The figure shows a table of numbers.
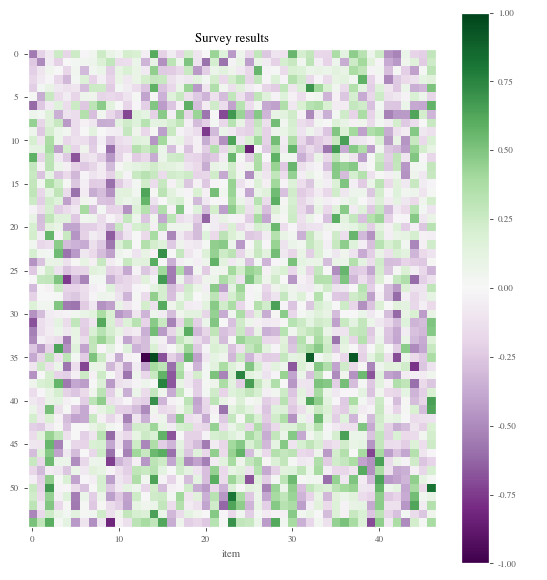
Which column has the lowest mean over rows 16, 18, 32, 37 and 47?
39
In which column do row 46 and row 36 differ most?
44
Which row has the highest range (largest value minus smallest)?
35
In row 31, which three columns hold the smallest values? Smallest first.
0, 16, 35
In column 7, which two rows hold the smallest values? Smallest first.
54, 16
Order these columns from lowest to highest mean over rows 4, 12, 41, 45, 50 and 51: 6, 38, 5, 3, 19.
5, 19, 6, 3, 38
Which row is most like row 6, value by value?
32
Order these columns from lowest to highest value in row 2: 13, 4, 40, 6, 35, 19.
19, 6, 4, 13, 40, 35
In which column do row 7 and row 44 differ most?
22
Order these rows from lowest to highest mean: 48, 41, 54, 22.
41, 48, 22, 54
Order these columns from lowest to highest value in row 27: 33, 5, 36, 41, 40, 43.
41, 5, 36, 40, 33, 43
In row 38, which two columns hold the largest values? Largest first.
15, 25
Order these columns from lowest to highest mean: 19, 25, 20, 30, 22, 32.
20, 19, 22, 25, 32, 30
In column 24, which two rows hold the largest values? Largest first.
37, 46
